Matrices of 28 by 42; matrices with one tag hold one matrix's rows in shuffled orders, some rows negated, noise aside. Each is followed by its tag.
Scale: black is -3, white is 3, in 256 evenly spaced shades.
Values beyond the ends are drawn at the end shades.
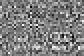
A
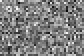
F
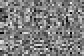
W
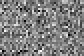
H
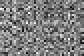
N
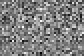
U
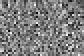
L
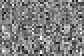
U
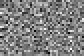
W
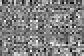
A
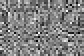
L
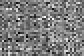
F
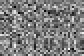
N
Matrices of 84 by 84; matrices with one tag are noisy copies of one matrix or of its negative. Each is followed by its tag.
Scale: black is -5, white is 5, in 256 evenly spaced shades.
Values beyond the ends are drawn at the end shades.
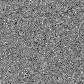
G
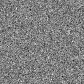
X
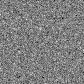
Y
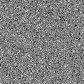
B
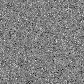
Y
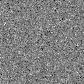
Y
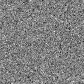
G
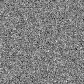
Y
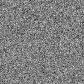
G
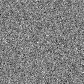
Y
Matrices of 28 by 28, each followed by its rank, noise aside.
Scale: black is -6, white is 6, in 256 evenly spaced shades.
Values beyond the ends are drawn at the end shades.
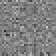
six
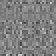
three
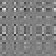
one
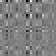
one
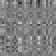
two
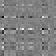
one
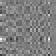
two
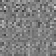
six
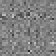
four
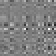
two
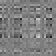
two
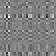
one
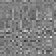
four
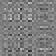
two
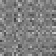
three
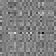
three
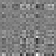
two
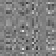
three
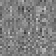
four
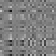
two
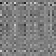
two
